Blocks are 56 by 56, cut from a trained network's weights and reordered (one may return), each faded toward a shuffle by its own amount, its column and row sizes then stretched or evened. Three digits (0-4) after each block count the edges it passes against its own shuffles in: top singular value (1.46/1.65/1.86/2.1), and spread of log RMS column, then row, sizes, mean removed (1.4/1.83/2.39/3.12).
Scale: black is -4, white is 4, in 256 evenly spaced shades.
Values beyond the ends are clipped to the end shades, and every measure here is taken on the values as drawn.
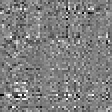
3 3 3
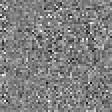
0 2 2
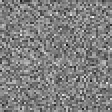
2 0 0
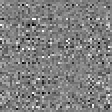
2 3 3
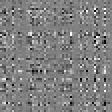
4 4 4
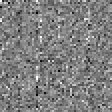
1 2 1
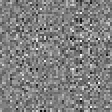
4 3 1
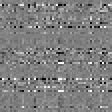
4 1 4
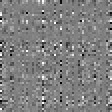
3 4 3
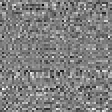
3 0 4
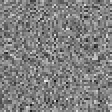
3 1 1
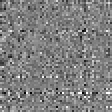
2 2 3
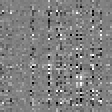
3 4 3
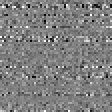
1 1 4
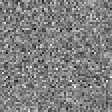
1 0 3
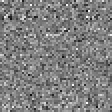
0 0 2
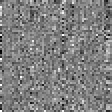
4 3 1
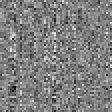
3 3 0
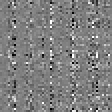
2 4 2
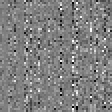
0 4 0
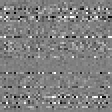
2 1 4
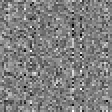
3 3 0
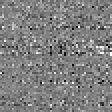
0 2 3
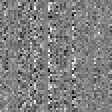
3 4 0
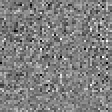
1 2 2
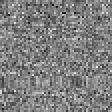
2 0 2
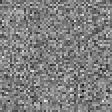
3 0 1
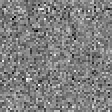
0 1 1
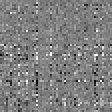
3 3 3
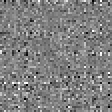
2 2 3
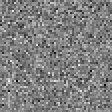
0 0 1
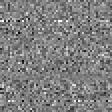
1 0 3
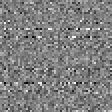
3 0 3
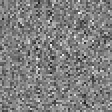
0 2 0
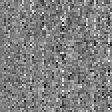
0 3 0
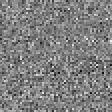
1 0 2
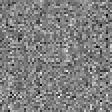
1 2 1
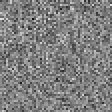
2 0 0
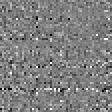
2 2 3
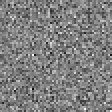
2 1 1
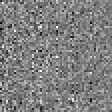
1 3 1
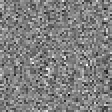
2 2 0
